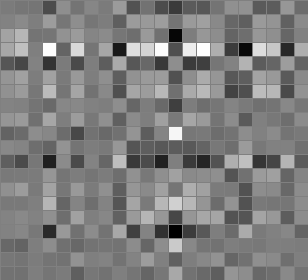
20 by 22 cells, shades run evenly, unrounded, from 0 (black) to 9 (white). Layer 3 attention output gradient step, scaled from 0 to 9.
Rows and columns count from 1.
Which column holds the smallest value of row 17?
13
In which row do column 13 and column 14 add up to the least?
17
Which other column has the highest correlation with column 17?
21
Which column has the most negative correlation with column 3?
5
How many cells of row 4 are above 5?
14
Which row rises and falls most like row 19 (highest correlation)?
16
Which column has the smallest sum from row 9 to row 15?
11
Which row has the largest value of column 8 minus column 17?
4
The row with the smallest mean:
12
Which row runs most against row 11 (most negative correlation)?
15
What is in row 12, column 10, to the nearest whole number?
2
